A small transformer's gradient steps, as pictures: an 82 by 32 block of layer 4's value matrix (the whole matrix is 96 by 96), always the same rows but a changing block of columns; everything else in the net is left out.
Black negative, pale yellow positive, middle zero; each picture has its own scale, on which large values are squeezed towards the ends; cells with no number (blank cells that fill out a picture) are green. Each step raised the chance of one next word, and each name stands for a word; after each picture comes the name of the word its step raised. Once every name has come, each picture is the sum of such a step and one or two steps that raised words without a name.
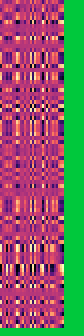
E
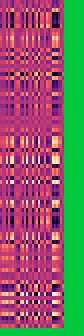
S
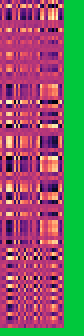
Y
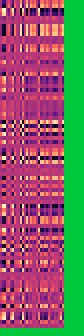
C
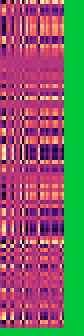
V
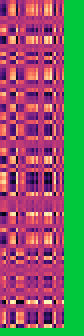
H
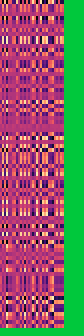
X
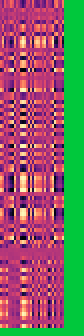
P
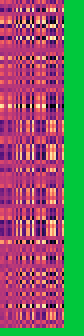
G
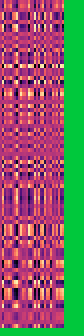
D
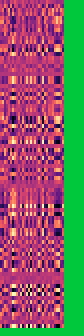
C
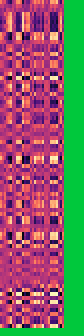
S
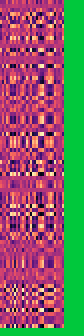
D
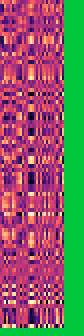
H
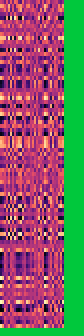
G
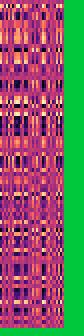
Y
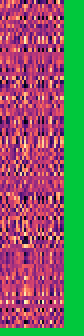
V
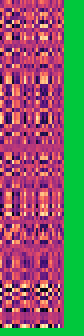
D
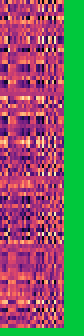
X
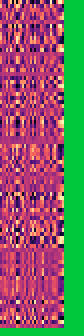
V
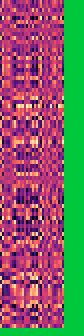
G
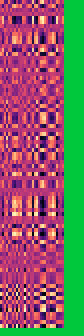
X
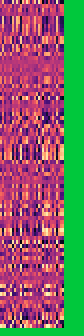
V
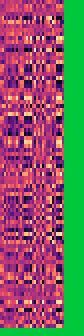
E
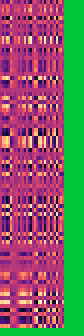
H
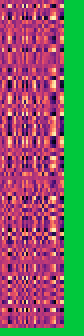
Y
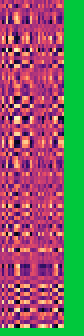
E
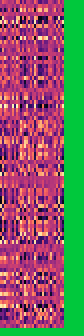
G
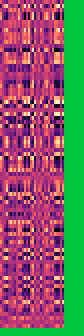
Y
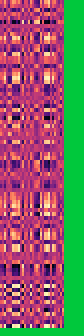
E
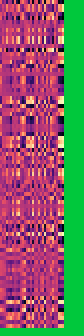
X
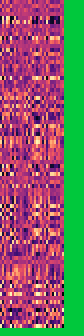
E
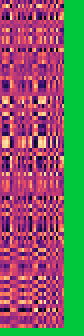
Y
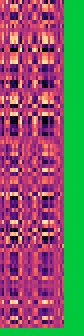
V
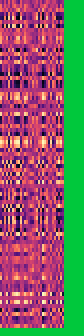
S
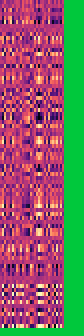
E
